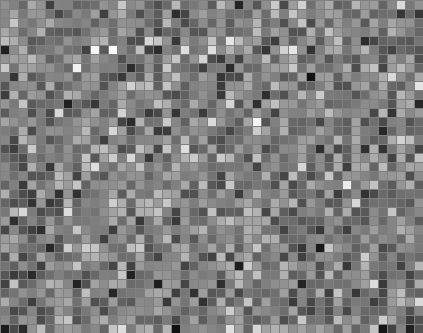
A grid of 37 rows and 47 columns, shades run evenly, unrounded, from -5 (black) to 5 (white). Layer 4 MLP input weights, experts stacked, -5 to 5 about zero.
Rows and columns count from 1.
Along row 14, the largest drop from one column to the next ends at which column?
30
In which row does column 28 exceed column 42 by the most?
34
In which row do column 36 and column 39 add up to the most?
21
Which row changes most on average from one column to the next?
6
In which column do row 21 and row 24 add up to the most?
39
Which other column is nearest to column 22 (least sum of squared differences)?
40
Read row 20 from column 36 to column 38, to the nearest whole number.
-1 3 -1
